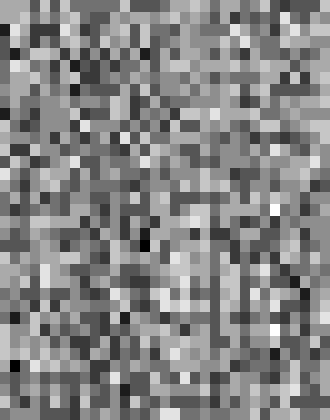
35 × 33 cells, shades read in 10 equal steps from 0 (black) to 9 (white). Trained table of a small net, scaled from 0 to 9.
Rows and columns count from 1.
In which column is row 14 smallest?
4
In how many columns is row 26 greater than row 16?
16
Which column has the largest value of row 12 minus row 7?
13
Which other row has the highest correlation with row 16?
15
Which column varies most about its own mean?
28
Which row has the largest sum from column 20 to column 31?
10
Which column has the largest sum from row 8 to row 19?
21
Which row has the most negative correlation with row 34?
12
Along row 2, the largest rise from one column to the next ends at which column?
29
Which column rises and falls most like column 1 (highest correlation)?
18
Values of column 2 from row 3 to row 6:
8 7 1 8
